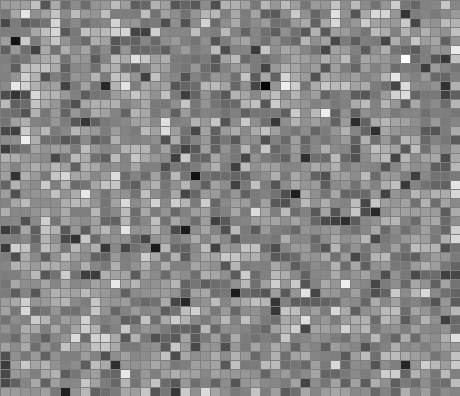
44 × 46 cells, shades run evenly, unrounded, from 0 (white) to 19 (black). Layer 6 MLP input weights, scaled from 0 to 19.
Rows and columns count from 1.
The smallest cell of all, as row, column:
7, 41
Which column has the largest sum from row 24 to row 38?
19
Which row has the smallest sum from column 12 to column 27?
23
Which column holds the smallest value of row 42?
13
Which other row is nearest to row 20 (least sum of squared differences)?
39
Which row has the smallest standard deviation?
30
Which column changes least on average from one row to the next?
43
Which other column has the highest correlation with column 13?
16
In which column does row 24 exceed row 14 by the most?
38
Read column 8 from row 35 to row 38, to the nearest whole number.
11 8 7 3
